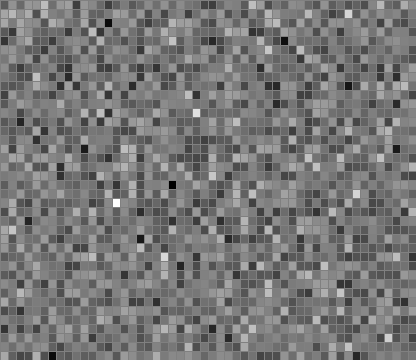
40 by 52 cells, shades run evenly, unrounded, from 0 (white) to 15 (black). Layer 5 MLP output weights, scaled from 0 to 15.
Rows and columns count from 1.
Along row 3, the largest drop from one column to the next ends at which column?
15
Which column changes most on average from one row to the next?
14
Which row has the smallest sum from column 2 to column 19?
2
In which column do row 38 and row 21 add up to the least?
49
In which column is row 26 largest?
43
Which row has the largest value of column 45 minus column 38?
40
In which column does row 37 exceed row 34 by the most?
1
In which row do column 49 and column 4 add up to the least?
38
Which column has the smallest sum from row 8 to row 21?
27
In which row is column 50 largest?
17
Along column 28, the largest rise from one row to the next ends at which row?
25
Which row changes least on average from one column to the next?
12
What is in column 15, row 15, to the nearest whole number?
10
